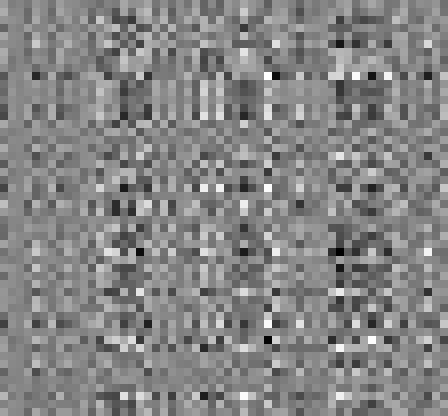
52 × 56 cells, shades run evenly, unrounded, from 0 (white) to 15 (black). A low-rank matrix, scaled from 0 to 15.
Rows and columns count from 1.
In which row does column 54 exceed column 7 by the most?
10
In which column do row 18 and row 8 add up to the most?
26
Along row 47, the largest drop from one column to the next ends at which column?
45
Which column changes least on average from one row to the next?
3
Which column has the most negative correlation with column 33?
50
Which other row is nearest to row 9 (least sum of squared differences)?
48
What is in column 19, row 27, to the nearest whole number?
5
